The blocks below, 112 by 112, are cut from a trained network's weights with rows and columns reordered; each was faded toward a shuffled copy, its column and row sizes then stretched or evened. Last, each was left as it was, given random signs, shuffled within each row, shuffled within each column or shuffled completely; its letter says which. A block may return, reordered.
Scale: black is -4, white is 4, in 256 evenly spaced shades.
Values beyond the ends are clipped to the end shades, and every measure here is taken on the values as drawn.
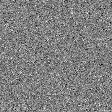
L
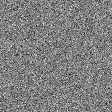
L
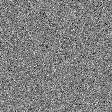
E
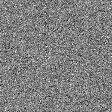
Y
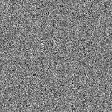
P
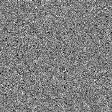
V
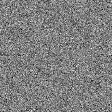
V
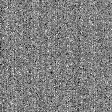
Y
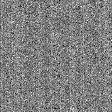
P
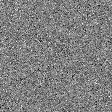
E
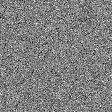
E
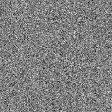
P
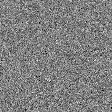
L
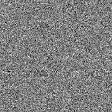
P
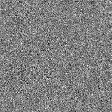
P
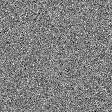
E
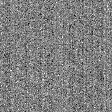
Y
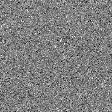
P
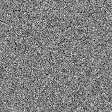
E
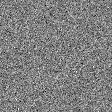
E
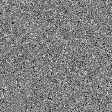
Y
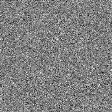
V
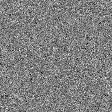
L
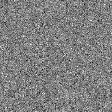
P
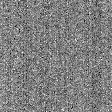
Y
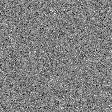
L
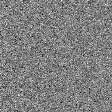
Y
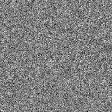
P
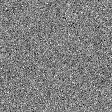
E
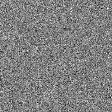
V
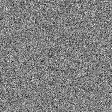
E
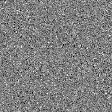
P
